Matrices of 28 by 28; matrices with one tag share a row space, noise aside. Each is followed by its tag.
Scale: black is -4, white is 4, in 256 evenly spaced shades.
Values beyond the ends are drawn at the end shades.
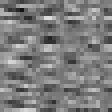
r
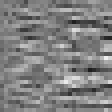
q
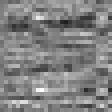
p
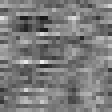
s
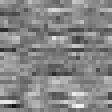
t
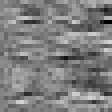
q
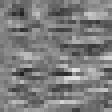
q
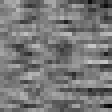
q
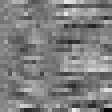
q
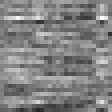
p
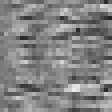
q
